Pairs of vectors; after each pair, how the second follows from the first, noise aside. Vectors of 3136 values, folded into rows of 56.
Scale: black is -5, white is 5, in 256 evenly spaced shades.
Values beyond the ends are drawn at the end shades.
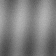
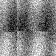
wrapped around, scaled up.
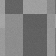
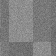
reversed, negated, shrunk.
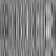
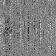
reversed, negated, partly zeroed.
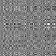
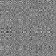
reversed, negated, shrunk.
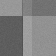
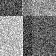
negated, scaled up.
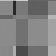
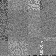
reversed, negated, partly zeroed.
